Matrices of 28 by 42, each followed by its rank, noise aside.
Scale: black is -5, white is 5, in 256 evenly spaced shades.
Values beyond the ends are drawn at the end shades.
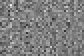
eight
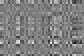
two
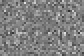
eight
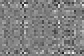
three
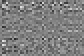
four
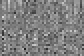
six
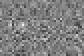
four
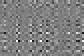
two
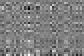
two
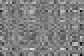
three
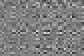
three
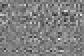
six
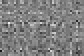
four
